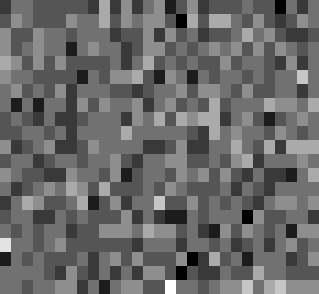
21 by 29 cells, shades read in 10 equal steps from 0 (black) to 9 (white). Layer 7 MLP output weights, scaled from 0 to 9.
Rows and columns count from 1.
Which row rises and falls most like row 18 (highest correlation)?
5
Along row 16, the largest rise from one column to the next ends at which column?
24
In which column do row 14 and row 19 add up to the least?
18
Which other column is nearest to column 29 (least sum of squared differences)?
11
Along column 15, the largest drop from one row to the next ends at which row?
16
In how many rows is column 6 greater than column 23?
5
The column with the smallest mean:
19
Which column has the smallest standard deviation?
3
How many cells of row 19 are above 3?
13
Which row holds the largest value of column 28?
6
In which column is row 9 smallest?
25
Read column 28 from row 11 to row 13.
6 5 4
